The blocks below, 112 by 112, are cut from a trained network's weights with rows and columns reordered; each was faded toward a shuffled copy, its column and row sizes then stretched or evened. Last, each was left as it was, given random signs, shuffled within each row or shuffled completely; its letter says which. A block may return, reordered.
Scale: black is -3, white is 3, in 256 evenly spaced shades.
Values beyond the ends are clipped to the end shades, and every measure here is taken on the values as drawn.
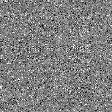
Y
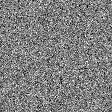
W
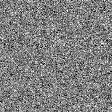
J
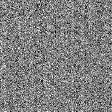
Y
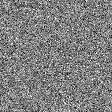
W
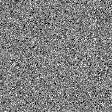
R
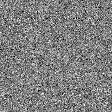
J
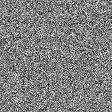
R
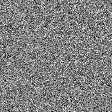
R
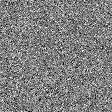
W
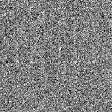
Y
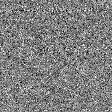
J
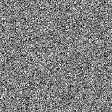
Y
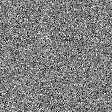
J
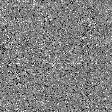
R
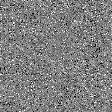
Y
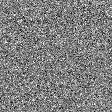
W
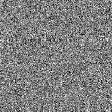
Y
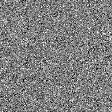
R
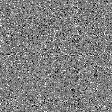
Y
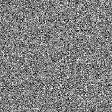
Y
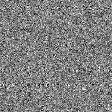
Y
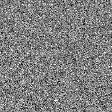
R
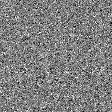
J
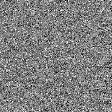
Y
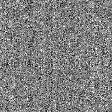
Y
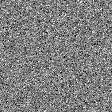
W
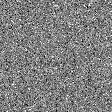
W
